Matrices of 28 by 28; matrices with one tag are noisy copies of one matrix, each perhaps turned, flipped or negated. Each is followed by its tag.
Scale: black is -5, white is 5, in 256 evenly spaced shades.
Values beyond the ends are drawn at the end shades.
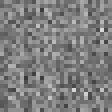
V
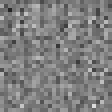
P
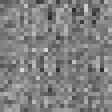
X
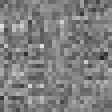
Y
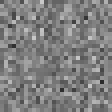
V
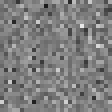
V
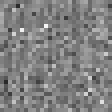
P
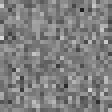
P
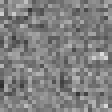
Y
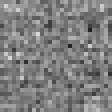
Y
